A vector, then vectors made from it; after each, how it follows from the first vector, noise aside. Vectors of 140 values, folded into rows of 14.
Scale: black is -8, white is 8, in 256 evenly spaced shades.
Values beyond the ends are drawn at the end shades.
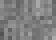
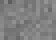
reversed, negated, shrunk.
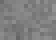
reversed, negated, shrunk.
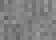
reversed, negated, shrunk.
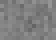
wrapped around, negated, shrunk.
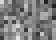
reversed, scaled up.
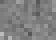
negated, partly zeroed.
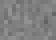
wrapped around, negated, shrunk.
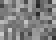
negated, scaled up.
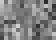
reversed, scaled up.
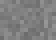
wrapped around, negated, shrunk.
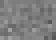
negated, partly zeroed.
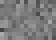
sign-scrambled.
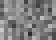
negated, scaled up.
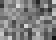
negated, scaled up.
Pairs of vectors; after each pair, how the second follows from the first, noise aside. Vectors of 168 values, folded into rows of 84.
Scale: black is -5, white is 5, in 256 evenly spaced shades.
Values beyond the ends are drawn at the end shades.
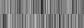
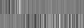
negated, partly zeroed.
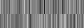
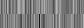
reversed.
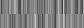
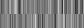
copied.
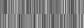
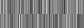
reversed.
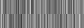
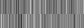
partly zeroed.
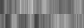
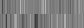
partly zeroed.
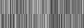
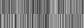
negated.
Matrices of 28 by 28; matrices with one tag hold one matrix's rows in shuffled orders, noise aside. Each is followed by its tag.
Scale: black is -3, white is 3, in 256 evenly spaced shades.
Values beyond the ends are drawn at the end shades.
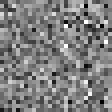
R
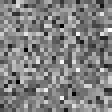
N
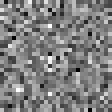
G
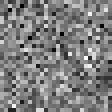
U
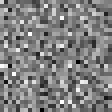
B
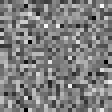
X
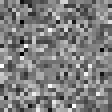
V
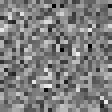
G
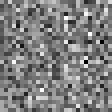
R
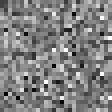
N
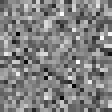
N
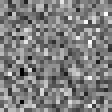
U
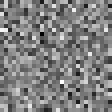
B
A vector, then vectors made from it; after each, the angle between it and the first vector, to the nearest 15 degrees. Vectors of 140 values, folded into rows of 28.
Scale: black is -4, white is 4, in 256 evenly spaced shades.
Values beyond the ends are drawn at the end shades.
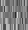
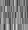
45 degrees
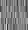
90 degrees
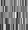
165 degrees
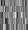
150 degrees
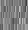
105 degrees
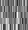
30 degrees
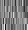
90 degrees
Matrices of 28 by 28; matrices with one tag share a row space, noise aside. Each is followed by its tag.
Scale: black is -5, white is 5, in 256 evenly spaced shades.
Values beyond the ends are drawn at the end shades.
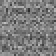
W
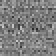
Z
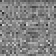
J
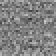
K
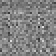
W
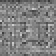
J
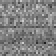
Z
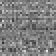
J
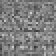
K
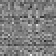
K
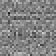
W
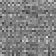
J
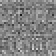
Z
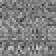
Z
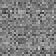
W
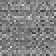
W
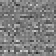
K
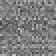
Z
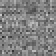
J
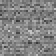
K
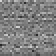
K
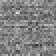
K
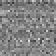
W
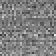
J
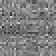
J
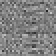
J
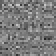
K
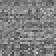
K
